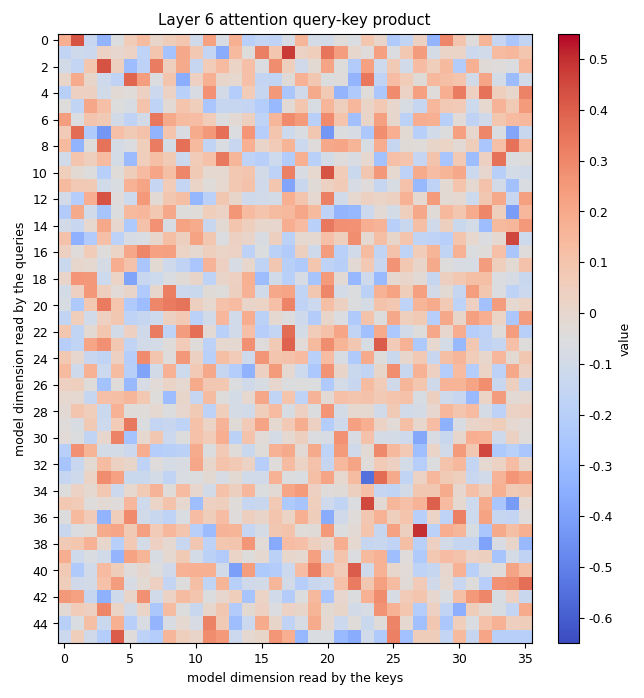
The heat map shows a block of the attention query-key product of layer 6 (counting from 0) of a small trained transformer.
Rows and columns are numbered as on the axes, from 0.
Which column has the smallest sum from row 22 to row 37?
8
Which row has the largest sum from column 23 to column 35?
4
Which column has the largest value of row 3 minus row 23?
5
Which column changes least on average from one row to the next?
13
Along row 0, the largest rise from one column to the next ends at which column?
29
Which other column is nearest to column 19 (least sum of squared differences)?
26
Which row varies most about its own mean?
7
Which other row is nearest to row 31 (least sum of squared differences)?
36
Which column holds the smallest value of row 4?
21
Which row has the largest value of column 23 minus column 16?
3
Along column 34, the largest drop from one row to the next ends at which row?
16
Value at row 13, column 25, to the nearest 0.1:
-0.1
